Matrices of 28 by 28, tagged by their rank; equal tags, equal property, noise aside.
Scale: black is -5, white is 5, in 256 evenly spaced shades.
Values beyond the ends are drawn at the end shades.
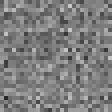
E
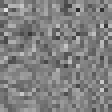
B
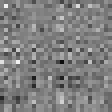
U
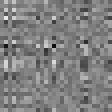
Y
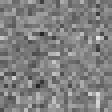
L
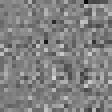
L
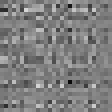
U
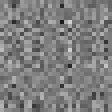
U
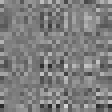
Y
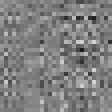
U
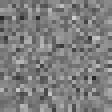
E
